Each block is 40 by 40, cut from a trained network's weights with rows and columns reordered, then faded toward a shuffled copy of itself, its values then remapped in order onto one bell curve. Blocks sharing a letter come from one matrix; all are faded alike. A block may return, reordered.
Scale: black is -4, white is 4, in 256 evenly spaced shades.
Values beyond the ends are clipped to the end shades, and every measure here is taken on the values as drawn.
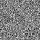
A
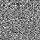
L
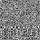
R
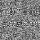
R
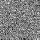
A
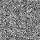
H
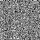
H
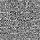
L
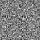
A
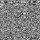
R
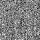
H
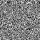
A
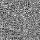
L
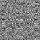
R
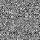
L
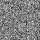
H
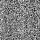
H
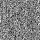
H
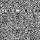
R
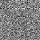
R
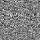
R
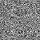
L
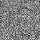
L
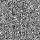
H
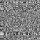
R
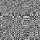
R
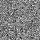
H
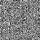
H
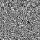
A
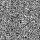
H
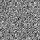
A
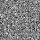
H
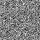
H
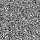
H
